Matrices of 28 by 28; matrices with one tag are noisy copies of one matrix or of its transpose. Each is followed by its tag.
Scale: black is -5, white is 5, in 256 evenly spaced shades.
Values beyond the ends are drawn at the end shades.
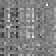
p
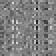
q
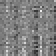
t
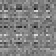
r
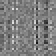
q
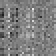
p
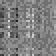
p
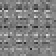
r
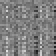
t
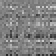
t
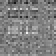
p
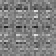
r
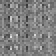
r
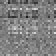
p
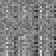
t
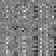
t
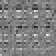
r
